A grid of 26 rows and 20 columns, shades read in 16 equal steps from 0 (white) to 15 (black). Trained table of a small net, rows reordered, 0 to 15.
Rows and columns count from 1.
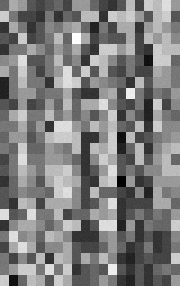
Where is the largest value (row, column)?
17, 14
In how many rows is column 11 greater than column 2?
13
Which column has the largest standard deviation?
15
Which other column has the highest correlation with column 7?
5
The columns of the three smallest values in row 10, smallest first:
12, 18, 8
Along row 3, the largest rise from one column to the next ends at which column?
16
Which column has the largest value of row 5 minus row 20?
1
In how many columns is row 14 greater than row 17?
9
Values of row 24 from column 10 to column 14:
5 8 4 7 12
